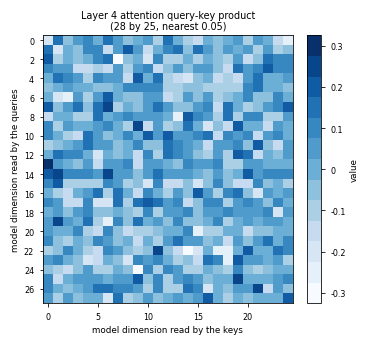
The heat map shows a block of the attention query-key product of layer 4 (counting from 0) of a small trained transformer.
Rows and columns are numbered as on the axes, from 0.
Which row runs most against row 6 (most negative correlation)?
19
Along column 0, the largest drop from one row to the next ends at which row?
8
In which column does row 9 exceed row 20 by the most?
9
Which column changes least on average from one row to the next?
7
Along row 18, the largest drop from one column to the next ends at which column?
23
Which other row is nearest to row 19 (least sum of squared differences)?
17
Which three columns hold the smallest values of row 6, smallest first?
2, 1, 12
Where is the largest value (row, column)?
13, 0
